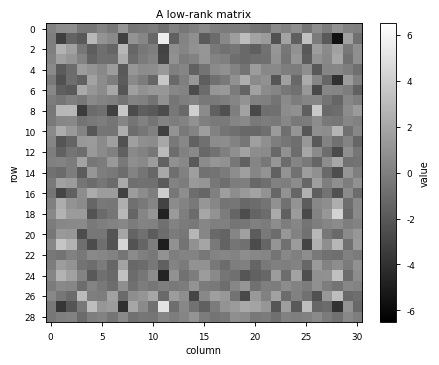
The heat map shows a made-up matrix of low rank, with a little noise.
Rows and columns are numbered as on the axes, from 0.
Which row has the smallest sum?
8
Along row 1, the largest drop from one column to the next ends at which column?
12
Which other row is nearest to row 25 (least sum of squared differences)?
9
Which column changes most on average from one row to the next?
11
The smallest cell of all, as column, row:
28, 1
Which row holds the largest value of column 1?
21
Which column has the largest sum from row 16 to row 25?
7
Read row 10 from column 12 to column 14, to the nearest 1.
1 0 0
